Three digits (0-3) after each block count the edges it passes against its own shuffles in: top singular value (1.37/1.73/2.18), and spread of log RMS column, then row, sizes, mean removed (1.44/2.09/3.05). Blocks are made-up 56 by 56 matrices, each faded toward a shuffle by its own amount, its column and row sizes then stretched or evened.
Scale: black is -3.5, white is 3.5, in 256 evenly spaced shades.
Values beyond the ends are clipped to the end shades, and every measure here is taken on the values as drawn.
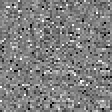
2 0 0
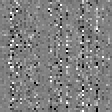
1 3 0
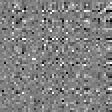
3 2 2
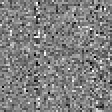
0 2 0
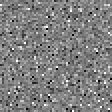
0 0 0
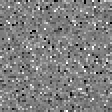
0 0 1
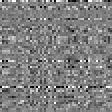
3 1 3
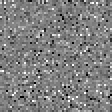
0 0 1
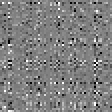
3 3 2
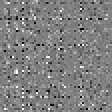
1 2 2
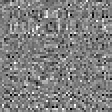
3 1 1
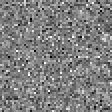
1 0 0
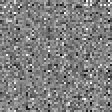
1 2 1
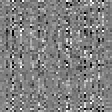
3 3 1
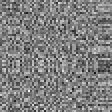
3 0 1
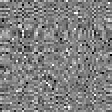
3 1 0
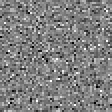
1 0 0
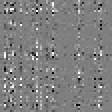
1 3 2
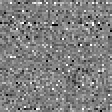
0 0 2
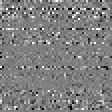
2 0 3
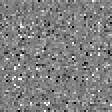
0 1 1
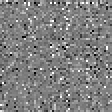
2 1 1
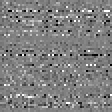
2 0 3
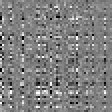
3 3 2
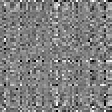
3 2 2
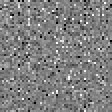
2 1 0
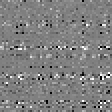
2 1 3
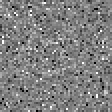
0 0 0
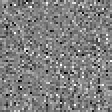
1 1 0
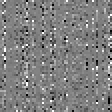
0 3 0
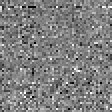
0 1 2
